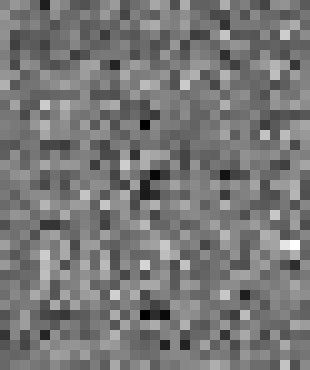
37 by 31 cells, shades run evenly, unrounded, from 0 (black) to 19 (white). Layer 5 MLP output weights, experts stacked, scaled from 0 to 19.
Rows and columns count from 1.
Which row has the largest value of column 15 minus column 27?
9
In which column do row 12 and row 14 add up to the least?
28
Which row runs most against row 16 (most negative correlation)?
32
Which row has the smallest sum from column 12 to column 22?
18
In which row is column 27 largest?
14
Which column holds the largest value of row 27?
15
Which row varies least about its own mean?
36
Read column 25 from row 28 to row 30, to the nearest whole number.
12 9 2
